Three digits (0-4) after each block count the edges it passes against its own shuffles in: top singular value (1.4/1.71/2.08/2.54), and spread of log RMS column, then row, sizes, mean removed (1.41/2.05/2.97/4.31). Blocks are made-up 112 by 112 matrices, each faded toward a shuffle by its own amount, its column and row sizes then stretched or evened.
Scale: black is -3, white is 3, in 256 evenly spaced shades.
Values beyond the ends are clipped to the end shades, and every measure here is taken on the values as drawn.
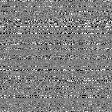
2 1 4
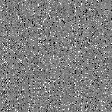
2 2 0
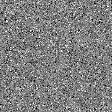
0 1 1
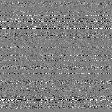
3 0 4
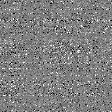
1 2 3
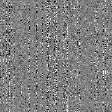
0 4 1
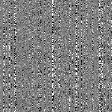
3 4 0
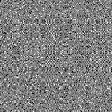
4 0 1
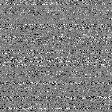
0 0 4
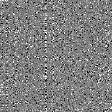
3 2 1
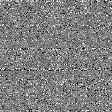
2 0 3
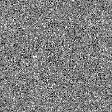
1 1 1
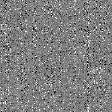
2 3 0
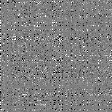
1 3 3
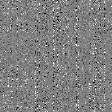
0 3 1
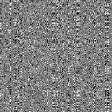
4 3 0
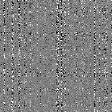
2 4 2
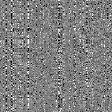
4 3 0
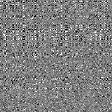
4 2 3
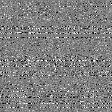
2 0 4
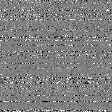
1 0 4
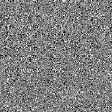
2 2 2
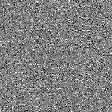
2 0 1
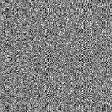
4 2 0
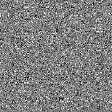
2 1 2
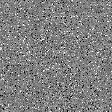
1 1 0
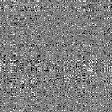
4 2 3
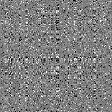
4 2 1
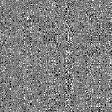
3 3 0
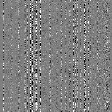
4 4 0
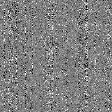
2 3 0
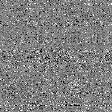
2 0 3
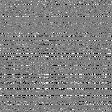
4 0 4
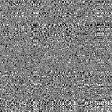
4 1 3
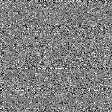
1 1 3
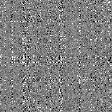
3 3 2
